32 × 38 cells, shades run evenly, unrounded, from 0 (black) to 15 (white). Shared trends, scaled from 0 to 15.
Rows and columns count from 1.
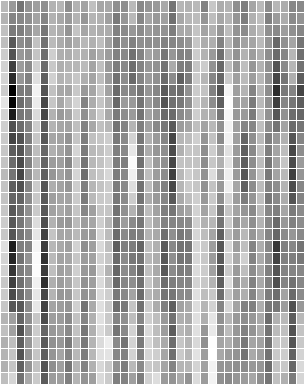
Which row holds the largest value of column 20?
32
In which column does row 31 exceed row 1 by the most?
38
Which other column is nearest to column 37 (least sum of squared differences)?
3
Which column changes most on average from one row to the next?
2
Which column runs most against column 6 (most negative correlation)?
5
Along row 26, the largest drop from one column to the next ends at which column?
6
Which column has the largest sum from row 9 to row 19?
29
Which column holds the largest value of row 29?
27
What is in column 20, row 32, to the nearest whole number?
13
